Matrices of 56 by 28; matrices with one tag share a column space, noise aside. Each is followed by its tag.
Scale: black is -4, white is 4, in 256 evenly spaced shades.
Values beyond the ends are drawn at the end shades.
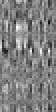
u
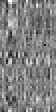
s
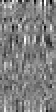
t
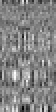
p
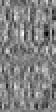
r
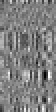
p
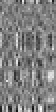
p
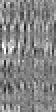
u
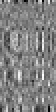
p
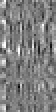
u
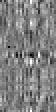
s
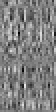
r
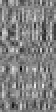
r
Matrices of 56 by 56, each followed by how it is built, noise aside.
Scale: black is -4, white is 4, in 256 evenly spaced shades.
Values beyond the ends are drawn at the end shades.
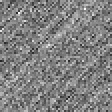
Hankel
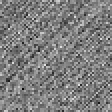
Hankel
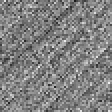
Hankel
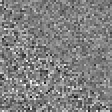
lower triangular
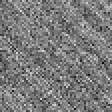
Toeplitz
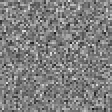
repeating columns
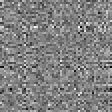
low rank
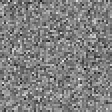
noise
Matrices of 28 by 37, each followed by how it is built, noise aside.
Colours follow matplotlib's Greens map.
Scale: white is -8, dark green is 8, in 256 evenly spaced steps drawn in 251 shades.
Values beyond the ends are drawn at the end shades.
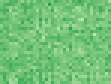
blocks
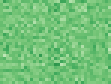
low rank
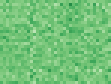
low rank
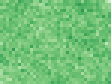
smooth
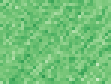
Hankel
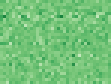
uneven rows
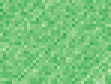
Hankel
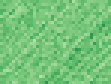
Hankel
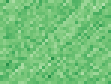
Hankel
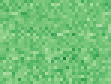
uneven rows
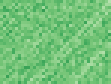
Hankel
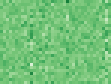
uneven columns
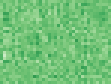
low rank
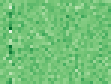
uneven columns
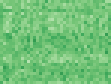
blocks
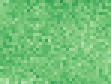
smooth
